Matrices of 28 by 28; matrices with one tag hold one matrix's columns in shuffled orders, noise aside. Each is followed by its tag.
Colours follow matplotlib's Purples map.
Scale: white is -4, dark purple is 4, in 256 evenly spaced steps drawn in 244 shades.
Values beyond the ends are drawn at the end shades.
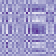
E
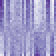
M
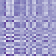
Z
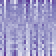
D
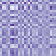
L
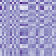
L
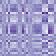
E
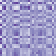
L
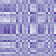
E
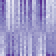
M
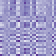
Z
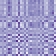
Z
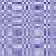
L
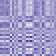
Z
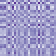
L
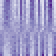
M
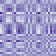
E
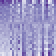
D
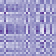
E
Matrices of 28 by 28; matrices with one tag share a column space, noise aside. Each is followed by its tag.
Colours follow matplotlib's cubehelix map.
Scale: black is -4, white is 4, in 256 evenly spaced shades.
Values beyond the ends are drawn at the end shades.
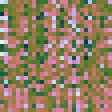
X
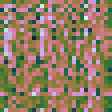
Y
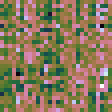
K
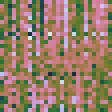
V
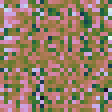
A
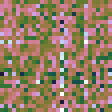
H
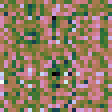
H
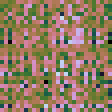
H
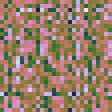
Y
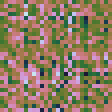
H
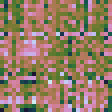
V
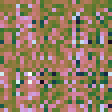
H
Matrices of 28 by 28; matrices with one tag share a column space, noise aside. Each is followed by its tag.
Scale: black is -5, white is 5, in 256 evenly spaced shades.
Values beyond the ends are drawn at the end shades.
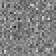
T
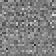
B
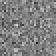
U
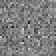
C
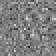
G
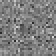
C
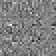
U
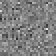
G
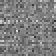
C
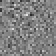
B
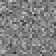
B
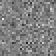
U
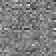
T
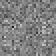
C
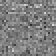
T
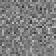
C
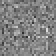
C
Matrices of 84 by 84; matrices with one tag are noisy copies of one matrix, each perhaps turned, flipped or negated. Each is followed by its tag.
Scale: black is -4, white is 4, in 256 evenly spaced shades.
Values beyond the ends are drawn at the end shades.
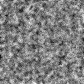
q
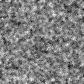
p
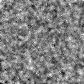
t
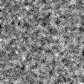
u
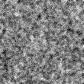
p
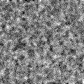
u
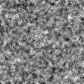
p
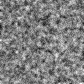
u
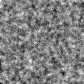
t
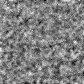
q
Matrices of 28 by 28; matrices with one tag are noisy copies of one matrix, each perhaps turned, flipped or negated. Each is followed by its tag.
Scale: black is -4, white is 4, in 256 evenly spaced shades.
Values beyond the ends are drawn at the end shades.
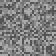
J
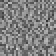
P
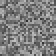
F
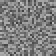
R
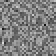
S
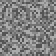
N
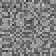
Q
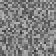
P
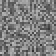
J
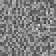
R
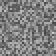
N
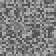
Q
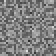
Q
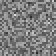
S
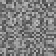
Q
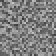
P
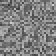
J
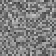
S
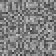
Q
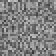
Q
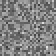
J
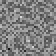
N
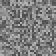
F
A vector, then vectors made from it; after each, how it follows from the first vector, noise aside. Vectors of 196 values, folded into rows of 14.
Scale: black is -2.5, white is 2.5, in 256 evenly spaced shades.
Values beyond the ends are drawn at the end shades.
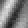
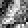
wrapped around, negated.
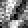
wrapped around.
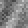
negated, shrunk.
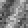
negated, shrunk.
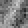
reversed, negated, shrunk.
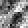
wrapped around, negated.
